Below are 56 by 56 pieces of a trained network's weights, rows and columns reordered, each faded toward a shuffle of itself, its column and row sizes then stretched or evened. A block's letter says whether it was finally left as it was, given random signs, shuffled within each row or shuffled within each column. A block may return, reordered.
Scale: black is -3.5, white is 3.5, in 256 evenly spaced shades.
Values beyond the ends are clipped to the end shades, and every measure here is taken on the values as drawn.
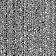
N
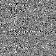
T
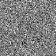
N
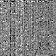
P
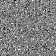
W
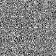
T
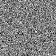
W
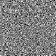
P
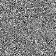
T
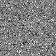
W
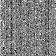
N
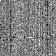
P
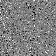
N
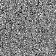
N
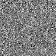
T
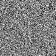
W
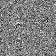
N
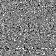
W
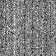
N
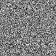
W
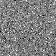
W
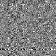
P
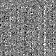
P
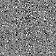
T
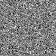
W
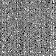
P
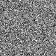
W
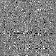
T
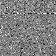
W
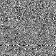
T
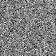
W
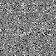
W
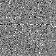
T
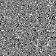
T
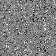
N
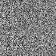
T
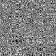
P
